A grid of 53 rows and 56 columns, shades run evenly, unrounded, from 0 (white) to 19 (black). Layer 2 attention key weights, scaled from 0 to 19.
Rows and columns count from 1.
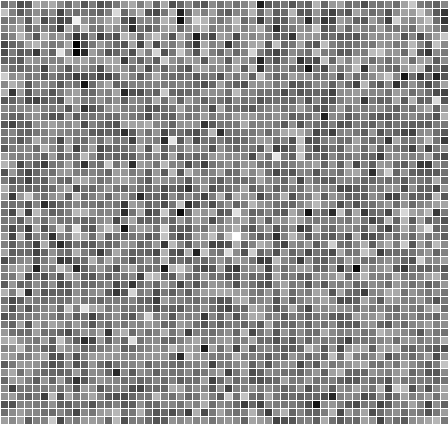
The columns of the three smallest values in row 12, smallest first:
21, 30, 1
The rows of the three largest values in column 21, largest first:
34, 18, 31
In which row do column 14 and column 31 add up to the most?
51
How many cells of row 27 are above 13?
10
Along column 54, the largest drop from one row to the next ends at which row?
29
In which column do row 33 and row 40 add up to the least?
19
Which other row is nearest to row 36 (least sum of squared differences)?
47
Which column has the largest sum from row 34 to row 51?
14
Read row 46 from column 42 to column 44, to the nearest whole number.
10 9 8
